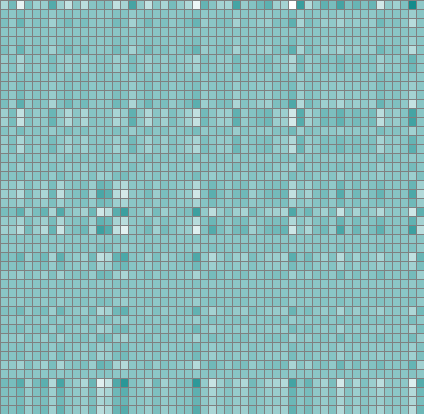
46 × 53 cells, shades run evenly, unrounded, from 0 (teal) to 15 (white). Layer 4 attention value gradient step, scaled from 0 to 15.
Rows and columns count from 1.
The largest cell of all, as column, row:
37, 1
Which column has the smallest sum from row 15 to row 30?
52
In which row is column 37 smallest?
43
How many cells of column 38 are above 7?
38
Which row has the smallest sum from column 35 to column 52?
26
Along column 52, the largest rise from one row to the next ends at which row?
2
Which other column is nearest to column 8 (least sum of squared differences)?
53
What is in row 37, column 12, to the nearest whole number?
7
